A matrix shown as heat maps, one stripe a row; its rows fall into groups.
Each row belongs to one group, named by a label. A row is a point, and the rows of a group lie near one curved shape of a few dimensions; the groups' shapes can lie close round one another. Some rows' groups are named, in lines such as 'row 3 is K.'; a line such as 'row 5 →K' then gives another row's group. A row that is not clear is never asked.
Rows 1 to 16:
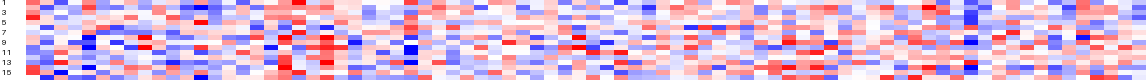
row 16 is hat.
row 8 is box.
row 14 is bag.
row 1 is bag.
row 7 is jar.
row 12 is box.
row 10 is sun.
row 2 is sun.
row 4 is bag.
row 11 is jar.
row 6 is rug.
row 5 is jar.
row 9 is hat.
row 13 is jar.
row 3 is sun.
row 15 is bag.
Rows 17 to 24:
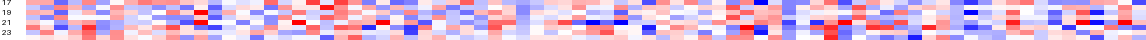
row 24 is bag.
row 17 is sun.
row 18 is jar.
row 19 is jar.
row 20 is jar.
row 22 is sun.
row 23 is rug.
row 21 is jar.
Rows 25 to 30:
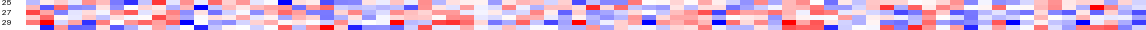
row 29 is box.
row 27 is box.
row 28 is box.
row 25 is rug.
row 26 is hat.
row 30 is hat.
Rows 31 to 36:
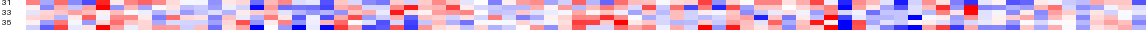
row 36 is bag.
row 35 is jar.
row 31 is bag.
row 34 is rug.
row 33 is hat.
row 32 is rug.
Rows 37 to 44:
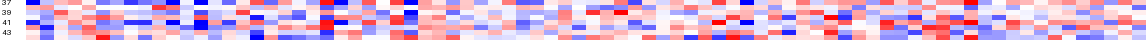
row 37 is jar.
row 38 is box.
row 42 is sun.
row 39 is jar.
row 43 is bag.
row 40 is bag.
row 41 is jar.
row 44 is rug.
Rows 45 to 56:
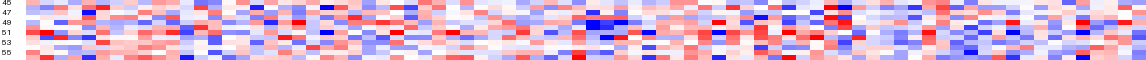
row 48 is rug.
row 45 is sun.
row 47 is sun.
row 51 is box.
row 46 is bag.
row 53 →bag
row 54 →sun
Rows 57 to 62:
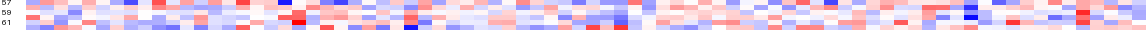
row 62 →jar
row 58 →sun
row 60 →bag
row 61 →jar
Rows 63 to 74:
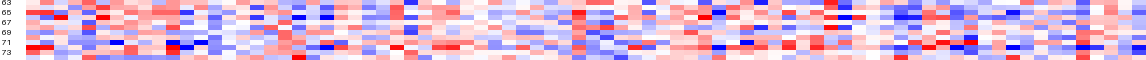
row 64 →bag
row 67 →box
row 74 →jar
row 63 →rug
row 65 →box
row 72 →box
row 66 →bag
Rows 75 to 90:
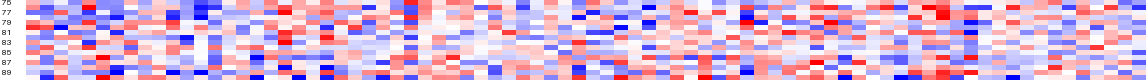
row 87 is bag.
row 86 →rug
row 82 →jar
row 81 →hat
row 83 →box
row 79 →sun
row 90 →bag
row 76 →sun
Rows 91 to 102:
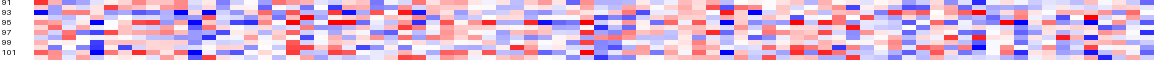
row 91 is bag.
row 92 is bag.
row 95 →box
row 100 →hat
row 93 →jar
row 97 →bag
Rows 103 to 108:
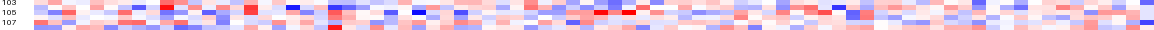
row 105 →jar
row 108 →jar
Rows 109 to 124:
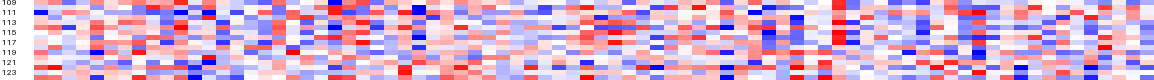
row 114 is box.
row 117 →rug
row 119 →bag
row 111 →jar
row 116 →sun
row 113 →rug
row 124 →box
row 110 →sun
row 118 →rug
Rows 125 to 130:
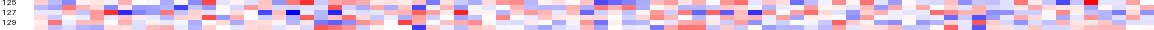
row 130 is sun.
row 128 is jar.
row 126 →jar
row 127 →rug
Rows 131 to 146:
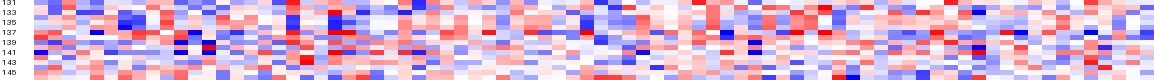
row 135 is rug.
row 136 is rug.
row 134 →rug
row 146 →rug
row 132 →bag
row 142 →bag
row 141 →jar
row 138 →box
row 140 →jar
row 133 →hat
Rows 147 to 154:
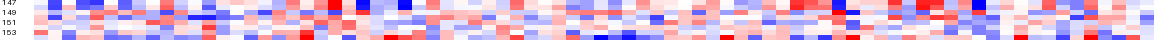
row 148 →hat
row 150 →sun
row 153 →bag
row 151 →sun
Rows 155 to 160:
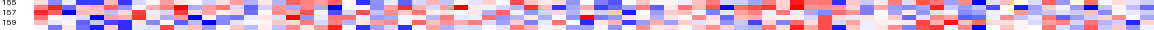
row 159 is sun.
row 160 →hat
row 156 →box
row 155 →hat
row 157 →bag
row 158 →box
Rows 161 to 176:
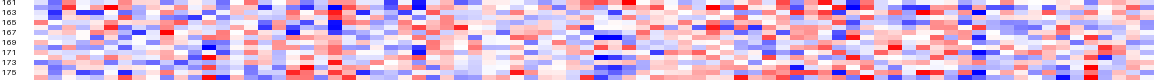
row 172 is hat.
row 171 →sun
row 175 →hat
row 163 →hat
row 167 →rug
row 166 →rug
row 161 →jar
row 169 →sun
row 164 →jar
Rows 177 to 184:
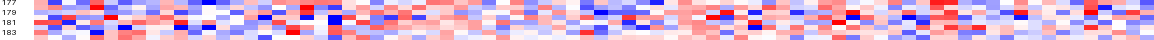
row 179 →jar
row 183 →box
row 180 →bag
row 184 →bag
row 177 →sun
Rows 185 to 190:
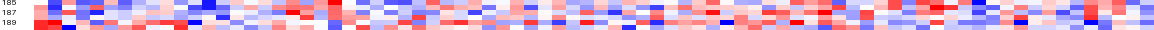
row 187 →bag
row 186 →sun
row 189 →box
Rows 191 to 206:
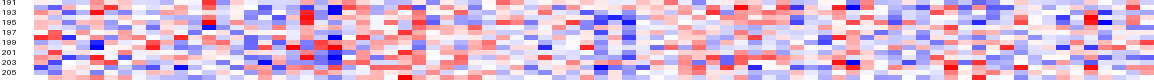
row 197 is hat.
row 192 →bag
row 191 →jar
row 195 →jar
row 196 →sun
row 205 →sun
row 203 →rug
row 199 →sun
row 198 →bag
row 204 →jar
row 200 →box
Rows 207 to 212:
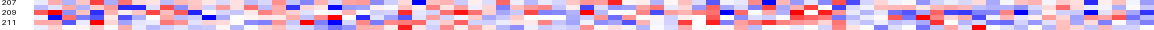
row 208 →rug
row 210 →hat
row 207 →rug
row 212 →hat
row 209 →box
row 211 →box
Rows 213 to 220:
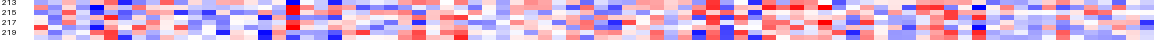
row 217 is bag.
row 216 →rug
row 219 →rug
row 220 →rug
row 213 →rug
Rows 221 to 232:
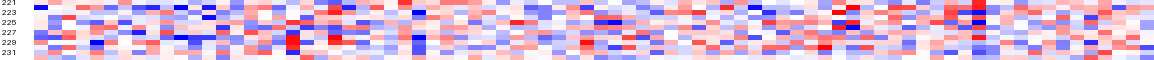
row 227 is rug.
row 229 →box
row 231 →rug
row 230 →bag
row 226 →rug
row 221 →hat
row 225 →hat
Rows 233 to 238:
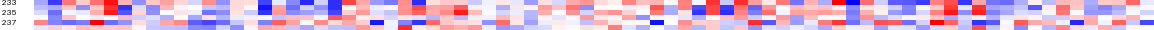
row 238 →hat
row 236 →jar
